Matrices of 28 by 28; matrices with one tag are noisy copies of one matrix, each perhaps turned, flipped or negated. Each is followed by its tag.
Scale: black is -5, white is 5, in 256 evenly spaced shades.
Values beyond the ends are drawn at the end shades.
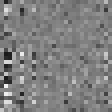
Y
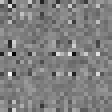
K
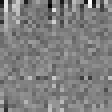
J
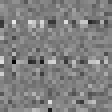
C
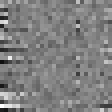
J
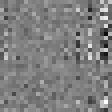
Y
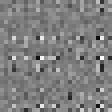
K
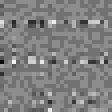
C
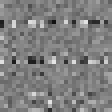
C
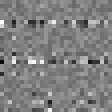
C
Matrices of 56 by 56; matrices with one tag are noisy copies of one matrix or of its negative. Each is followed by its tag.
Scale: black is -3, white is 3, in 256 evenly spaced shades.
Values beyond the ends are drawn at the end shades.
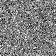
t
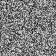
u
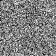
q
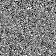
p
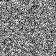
u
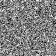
t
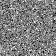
t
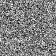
p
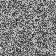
u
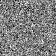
p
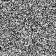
u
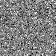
t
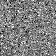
t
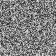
t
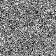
q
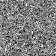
u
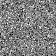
q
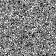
u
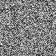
t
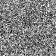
q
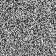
p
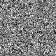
u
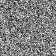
p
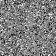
q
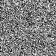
q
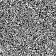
t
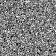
p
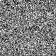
q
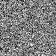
u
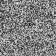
q
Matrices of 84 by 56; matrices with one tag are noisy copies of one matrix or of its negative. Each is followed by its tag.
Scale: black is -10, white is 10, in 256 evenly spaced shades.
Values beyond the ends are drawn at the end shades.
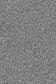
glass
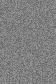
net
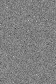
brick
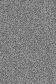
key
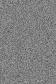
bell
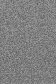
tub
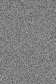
glass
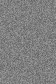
net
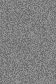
brick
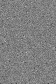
glass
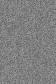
net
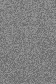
tub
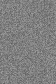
key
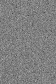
net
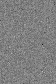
key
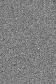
key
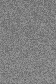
tub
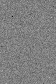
glass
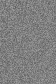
brick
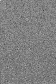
tub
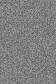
key
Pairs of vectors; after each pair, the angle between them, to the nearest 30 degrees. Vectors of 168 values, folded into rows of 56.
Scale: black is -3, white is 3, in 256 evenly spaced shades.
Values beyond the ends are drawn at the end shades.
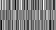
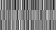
30 degrees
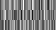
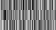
150 degrees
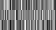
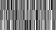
120 degrees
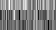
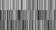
30 degrees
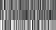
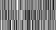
60 degrees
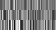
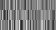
30 degrees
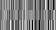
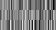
30 degrees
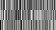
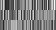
120 degrees
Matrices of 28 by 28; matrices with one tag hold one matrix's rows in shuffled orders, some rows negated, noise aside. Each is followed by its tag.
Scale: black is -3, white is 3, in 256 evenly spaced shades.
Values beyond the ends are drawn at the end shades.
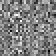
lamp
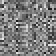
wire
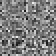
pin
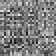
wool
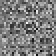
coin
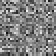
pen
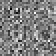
lamp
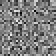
lamp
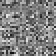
pen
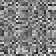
wire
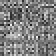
wool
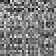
wool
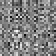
lamp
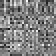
wool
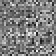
coin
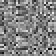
wire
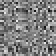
wire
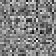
coin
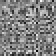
coin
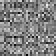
wool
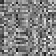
wire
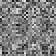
pin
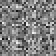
pin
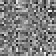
wire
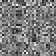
pin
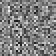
lamp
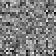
pen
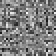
pen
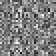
lamp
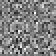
lamp
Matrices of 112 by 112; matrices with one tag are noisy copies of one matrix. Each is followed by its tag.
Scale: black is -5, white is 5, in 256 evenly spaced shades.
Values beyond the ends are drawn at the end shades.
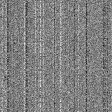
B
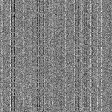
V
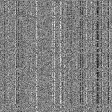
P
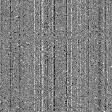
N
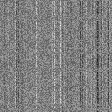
P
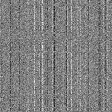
N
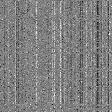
P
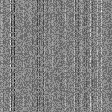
V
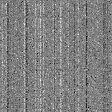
B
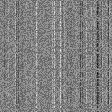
P
